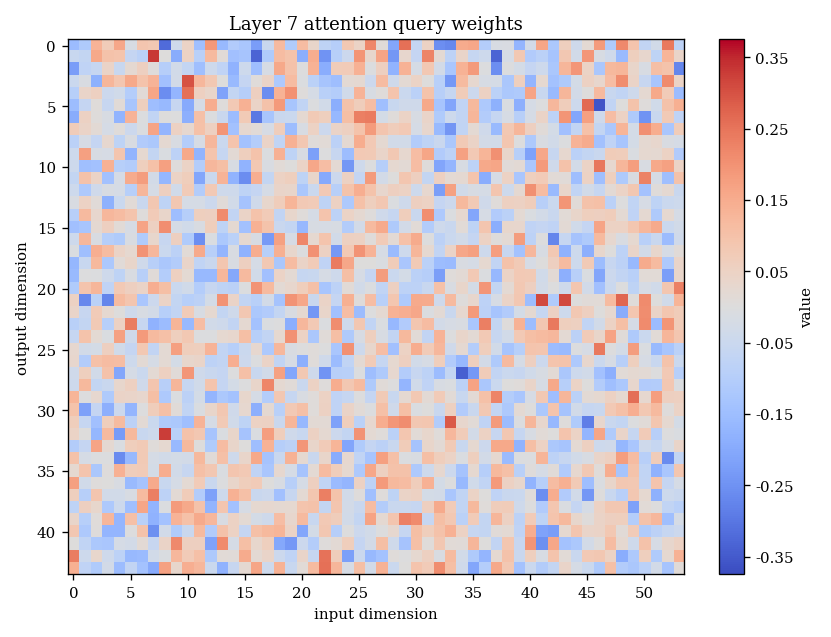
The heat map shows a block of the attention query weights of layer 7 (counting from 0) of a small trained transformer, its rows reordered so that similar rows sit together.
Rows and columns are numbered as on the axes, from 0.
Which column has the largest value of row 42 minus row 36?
22
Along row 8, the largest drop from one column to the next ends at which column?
46
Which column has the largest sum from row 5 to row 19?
26
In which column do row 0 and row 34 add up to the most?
48
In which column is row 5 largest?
45
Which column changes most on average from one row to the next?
43
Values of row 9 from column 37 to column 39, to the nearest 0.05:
0.2 0.05 -0.1
